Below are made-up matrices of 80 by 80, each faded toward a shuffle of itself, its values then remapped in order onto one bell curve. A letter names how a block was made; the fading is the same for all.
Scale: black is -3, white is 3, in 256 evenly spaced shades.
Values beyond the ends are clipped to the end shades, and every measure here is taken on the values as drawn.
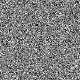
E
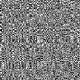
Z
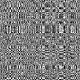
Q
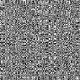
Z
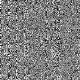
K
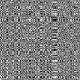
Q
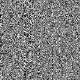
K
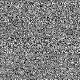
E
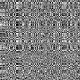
Q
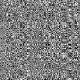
Z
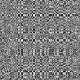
Q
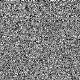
E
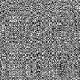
Z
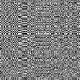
Q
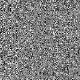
K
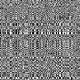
Q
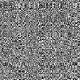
Z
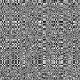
Q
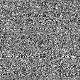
E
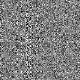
K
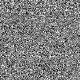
E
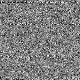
E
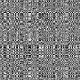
Q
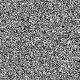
E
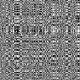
Q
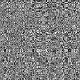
Z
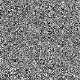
K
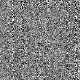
K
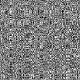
Z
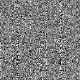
K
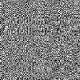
Z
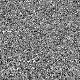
E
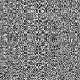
Z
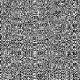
Z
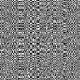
Q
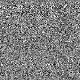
E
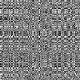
Q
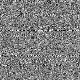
E
